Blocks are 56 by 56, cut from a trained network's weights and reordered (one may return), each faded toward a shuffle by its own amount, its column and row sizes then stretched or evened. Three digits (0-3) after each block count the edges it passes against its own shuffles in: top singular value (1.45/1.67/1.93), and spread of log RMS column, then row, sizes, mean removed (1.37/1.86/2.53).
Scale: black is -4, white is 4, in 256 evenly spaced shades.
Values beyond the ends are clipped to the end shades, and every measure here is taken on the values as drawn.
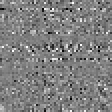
1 2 3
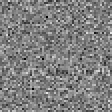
3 0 1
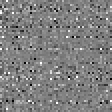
0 2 3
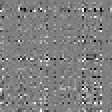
2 3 3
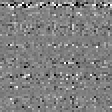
2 1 3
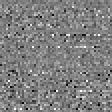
1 0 3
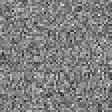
2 0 0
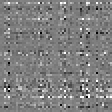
2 3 3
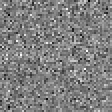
0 1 1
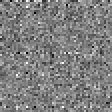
0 0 2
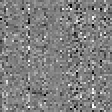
0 3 1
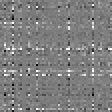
3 3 3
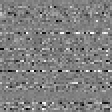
3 0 3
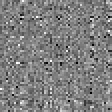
2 2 1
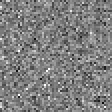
1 1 0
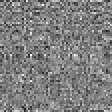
3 0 2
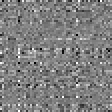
2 1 3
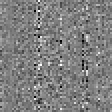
1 3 0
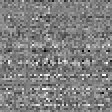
2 2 3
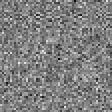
3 1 1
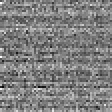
3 1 1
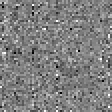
0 2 1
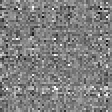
0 3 2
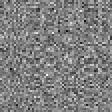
3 0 0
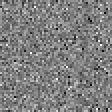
2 0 0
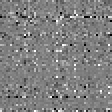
0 1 3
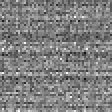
3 2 1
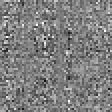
0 3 1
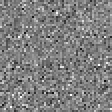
1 0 1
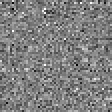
1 0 2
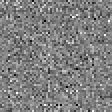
1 1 1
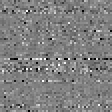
1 0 3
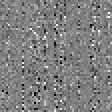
0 3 0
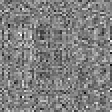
3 2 0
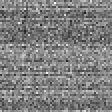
3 1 0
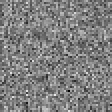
2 0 0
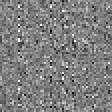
0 3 0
